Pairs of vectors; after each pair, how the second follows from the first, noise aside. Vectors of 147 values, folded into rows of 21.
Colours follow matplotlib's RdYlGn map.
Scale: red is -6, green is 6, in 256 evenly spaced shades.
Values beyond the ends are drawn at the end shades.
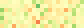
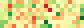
reversed, scaled up.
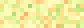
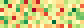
reversed, scaled up.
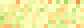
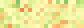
sign-scrambled.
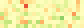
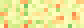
sign-scrambled.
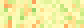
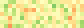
sign-scrambled.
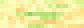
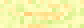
negated, shrunk.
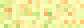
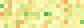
sign-scrambled.
